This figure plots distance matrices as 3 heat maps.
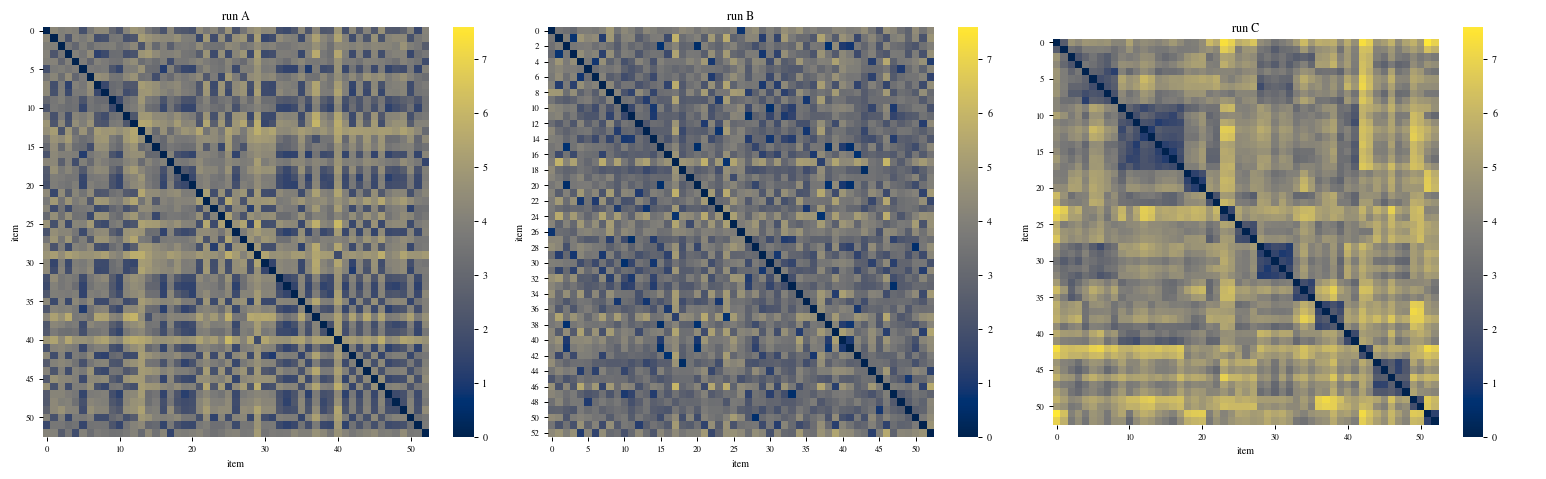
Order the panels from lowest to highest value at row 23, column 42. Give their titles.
run A, run B, run C
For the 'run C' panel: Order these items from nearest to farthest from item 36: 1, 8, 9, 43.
8, 9, 1, 43
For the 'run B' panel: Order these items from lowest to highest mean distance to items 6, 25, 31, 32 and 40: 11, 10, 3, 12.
11, 10, 12, 3
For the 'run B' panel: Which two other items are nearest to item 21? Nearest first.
12, 51
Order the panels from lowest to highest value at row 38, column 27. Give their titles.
run B, run A, run C
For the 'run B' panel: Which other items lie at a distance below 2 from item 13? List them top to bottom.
9, 18, 23, 35, 43
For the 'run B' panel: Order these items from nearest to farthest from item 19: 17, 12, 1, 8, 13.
13, 12, 1, 8, 17
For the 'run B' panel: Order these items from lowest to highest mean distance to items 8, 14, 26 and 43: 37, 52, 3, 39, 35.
35, 52, 3, 37, 39
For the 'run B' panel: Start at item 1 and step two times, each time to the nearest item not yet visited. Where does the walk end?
29
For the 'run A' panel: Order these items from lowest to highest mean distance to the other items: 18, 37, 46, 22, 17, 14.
18, 46, 17, 14, 22, 37
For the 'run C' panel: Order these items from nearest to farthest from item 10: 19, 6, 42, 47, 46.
47, 19, 6, 46, 42
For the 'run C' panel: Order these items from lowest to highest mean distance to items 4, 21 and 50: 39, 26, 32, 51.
32, 39, 26, 51
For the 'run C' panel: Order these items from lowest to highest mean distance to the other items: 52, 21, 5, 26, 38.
21, 26, 5, 52, 38
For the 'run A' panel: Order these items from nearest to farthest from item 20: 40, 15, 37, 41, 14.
41, 15, 14, 37, 40
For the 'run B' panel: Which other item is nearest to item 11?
27
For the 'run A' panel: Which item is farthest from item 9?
13
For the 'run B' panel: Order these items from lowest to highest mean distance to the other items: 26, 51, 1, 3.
51, 3, 1, 26
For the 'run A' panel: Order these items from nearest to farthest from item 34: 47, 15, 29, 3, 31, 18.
47, 18, 15, 3, 31, 29
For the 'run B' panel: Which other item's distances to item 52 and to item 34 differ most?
39
